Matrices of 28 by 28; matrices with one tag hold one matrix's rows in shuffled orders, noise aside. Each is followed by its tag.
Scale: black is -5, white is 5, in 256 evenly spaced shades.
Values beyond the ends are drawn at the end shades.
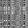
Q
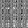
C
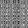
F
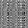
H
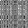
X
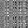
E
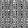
C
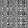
H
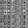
Q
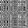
X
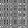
X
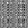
H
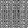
F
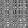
E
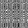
F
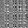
E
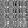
E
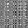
E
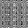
C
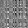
E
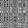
X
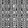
C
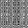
F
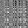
E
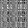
H
